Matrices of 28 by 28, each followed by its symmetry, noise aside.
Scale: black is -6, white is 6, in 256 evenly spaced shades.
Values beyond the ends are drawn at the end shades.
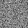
mirrored top to bottom.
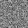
mirrored top to bottom.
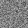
symmetric across the other diagonal.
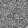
symmetric.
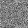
mirrored top to bottom.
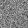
symmetric.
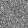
antisymmetric.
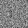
mirrored top to bottom.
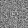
mirrored top to bottom.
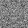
mirrored left to right.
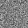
antisymmetric.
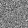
antisymmetric.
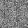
mirrored top to bottom.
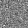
antisymmetric.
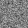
no symmetry.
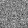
mirrored left to right.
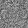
same after a half turn.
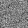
same after a half turn.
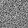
symmetric.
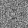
mirrored top to bottom.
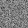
symmetric across the other diagonal.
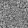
symmetric across the other diagonal.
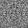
mirrored left to right.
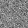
symmetric across the other diagonal.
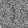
mirrored top to bottom.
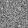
symmetric across the other diagonal.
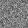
symmetric.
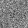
same after a half turn.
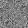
symmetric.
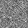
symmetric across the other diagonal.
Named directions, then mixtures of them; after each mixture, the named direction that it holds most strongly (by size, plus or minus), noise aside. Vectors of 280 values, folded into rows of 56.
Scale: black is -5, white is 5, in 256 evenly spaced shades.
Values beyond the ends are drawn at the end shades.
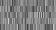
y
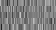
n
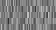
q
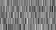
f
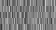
n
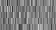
n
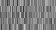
n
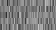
n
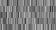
f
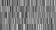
n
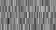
q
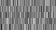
n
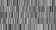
f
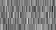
f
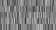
y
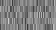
y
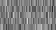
f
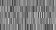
y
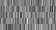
f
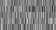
f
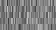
q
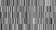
n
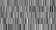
f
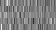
n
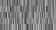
y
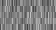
q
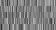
n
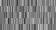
n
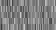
n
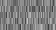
f
